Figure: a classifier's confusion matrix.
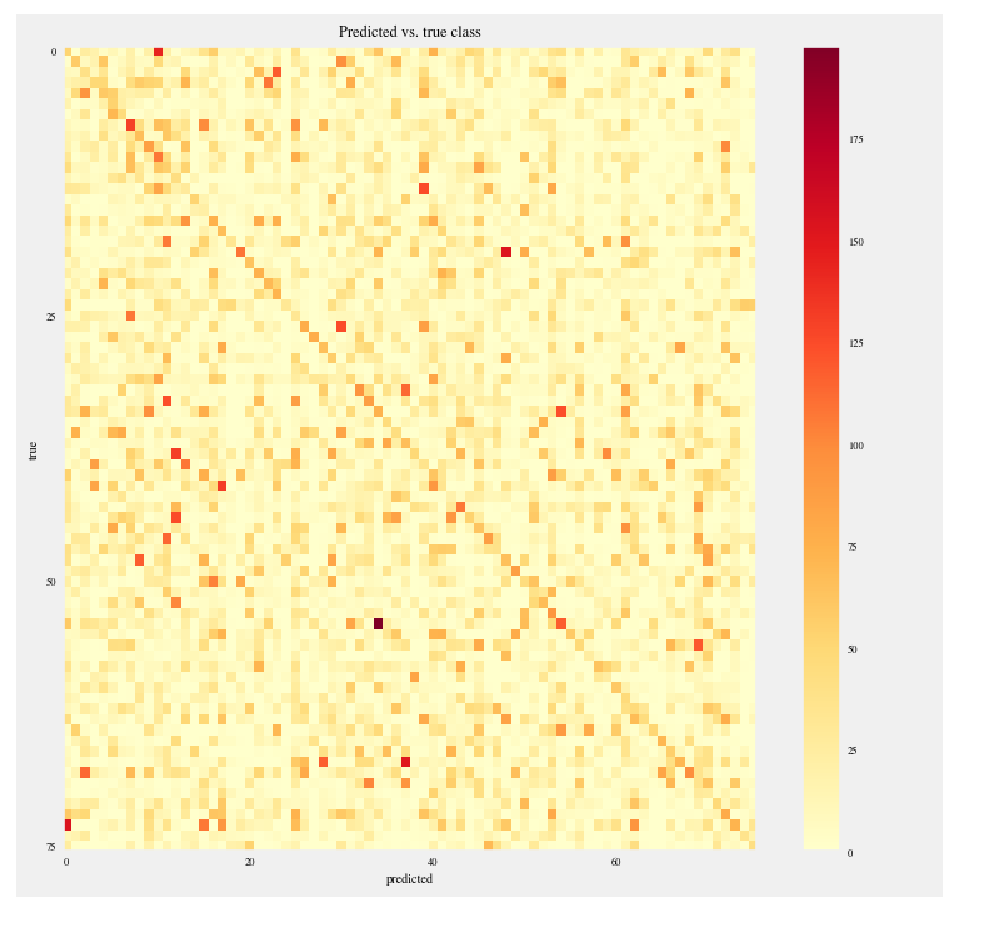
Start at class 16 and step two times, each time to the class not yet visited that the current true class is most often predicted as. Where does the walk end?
39
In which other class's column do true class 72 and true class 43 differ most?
69
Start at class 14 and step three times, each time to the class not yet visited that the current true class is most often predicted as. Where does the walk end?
8
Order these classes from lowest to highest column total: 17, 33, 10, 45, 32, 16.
32, 33, 17, 16, 10, 45
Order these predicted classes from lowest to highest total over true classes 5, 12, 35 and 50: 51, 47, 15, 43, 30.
30, 47, 15, 43, 51
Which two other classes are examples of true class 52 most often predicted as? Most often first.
12, 8
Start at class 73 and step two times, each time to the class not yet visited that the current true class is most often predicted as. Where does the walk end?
10
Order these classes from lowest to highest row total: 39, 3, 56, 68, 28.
28, 39, 56, 3, 68
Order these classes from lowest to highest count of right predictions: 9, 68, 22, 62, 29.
62, 29, 22, 9, 68
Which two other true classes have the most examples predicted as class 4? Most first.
22, 1
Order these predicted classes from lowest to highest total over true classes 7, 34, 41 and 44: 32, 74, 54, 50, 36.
74, 50, 32, 36, 54
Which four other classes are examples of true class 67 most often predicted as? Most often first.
37, 28, 26, 25
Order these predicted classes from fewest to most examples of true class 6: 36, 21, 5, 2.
21, 2, 36, 5
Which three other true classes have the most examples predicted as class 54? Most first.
34, 64, 3
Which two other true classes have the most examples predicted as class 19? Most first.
50, 40
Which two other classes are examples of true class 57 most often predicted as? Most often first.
48, 70
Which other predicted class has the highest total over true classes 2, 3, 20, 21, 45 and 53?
61
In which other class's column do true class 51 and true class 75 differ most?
53
